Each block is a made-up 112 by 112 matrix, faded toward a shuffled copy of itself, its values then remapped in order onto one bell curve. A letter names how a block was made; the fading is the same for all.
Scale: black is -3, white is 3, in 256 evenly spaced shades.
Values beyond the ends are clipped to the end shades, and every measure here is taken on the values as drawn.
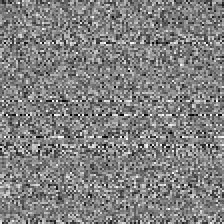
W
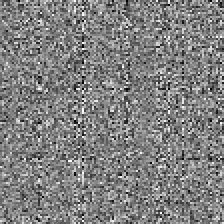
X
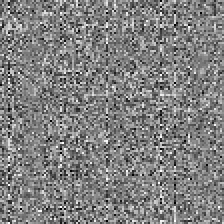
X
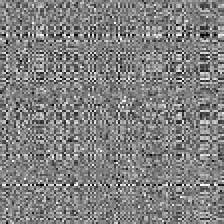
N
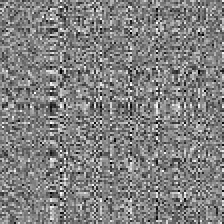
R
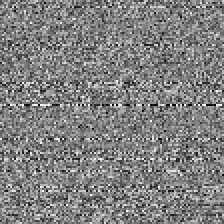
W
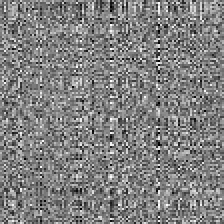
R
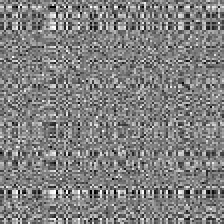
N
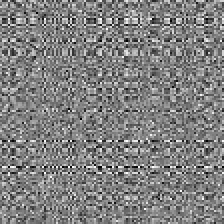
N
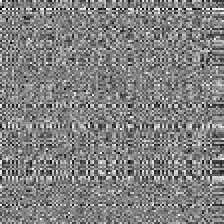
N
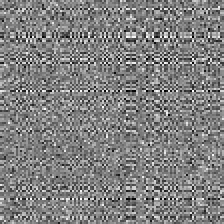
N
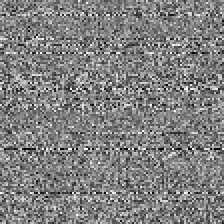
W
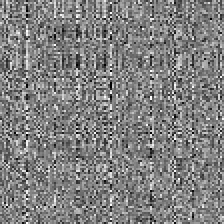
R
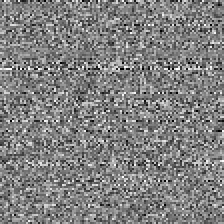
W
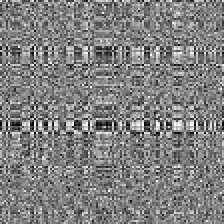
N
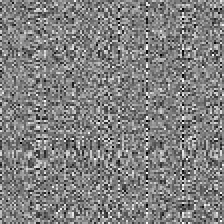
R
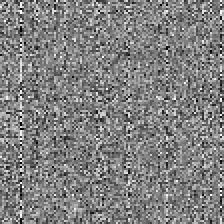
X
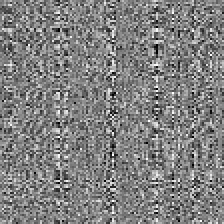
R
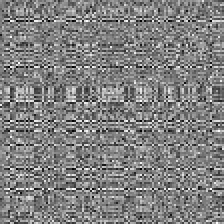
N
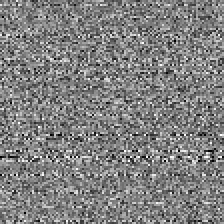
W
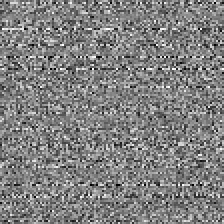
W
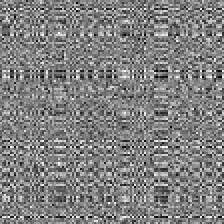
N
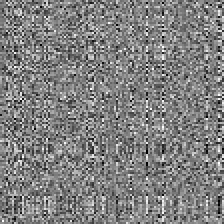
R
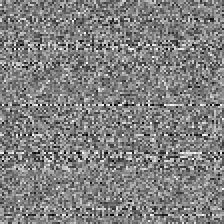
W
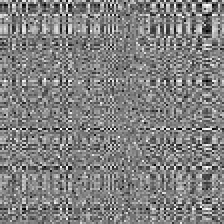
N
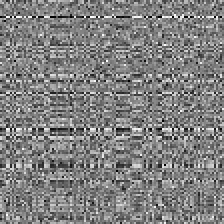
N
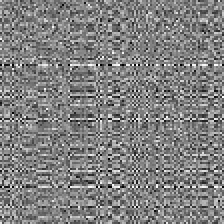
N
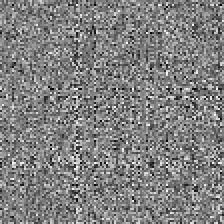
X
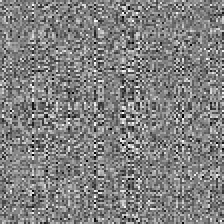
R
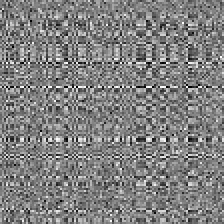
N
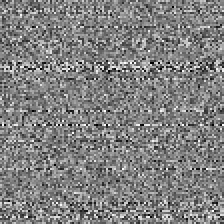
W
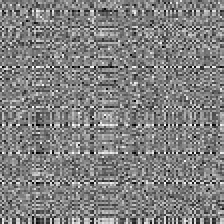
N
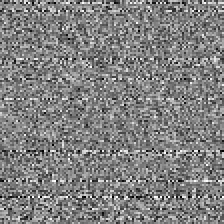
W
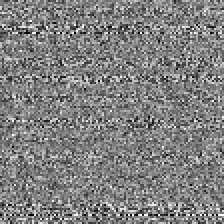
W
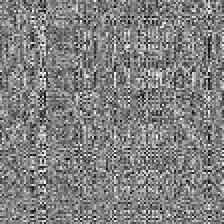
R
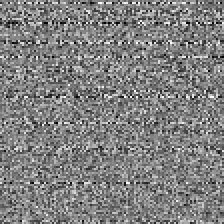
W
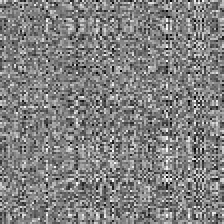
R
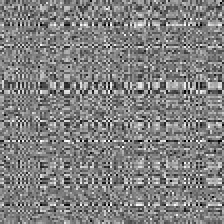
N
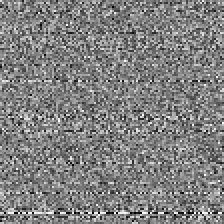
W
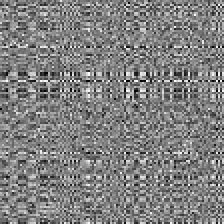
N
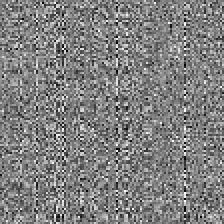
R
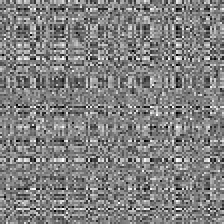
N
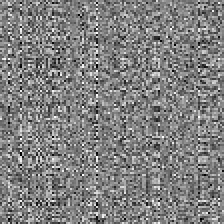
R
